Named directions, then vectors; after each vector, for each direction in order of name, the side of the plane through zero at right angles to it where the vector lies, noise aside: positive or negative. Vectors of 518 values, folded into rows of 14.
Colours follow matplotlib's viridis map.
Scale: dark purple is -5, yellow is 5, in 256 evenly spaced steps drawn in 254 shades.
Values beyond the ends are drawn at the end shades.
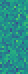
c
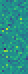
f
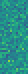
negative, negative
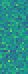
negative, negative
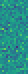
negative, negative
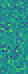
negative, negative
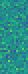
negative, negative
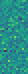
negative, negative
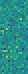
positive, positive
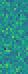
negative, positive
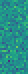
positive, positive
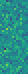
negative, positive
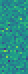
positive, positive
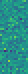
negative, negative
